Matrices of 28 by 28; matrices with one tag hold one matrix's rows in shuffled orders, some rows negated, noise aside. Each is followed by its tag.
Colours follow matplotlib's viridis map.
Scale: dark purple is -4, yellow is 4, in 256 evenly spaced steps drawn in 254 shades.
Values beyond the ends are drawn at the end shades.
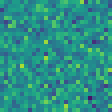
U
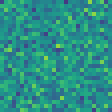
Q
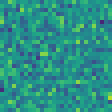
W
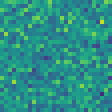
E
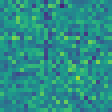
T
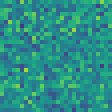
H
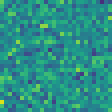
W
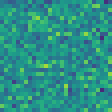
E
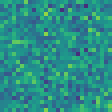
T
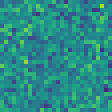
E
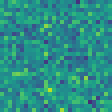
T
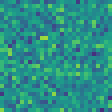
W
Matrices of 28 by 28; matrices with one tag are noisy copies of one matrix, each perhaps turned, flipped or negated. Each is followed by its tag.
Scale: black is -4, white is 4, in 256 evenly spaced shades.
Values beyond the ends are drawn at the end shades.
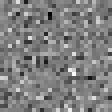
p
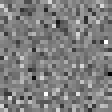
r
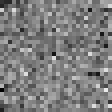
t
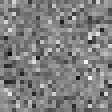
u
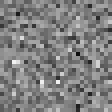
p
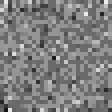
t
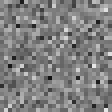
r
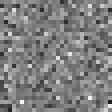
t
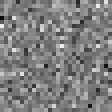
p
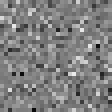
p
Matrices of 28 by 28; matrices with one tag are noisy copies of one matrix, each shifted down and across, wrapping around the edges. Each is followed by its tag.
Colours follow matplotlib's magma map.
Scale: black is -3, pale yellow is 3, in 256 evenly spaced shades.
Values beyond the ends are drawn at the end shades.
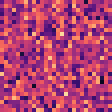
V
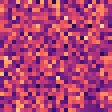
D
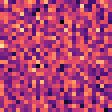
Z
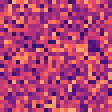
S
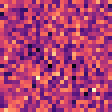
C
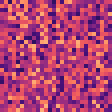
V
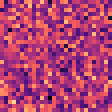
Z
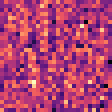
V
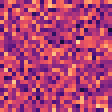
S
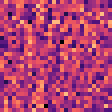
V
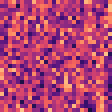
V
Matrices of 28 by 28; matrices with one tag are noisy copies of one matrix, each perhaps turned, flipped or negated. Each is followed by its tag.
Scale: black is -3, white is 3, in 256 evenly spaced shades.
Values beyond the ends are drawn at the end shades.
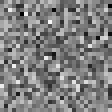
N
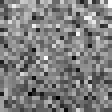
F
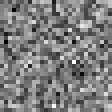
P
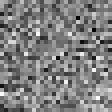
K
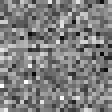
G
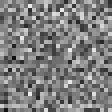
N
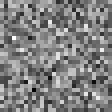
N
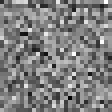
N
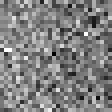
F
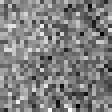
F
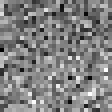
F
